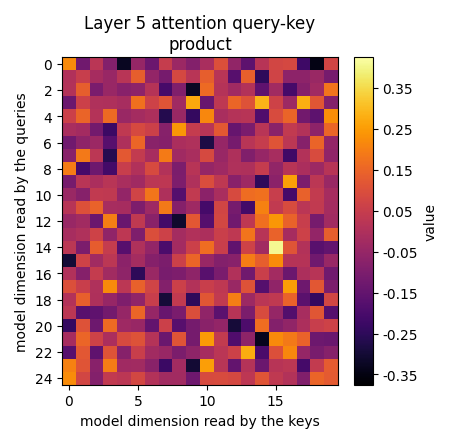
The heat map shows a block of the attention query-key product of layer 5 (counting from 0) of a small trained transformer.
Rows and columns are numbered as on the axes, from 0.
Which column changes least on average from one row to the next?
11
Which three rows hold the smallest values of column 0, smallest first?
15, 20, 22
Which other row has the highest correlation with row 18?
4
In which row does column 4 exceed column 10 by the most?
6
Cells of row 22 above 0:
8
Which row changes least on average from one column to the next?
24
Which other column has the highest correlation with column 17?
9
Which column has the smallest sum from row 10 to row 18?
7
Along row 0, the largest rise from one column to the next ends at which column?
19
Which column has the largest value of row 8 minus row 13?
0
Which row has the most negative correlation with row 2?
3
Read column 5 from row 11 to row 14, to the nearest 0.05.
-0.1 0.05 -0.1 0
